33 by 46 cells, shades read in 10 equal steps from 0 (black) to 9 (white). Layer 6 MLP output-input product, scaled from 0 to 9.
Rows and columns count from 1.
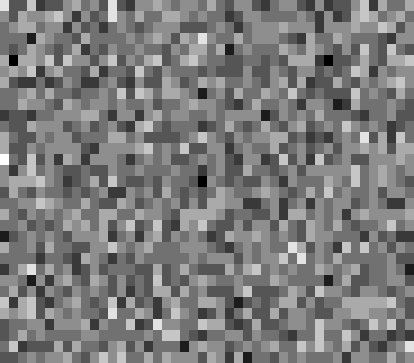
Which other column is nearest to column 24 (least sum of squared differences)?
25
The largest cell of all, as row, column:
15, 1
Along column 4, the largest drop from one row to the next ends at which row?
26
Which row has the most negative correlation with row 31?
20
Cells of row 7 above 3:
31
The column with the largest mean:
4
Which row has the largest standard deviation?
6
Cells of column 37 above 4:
12
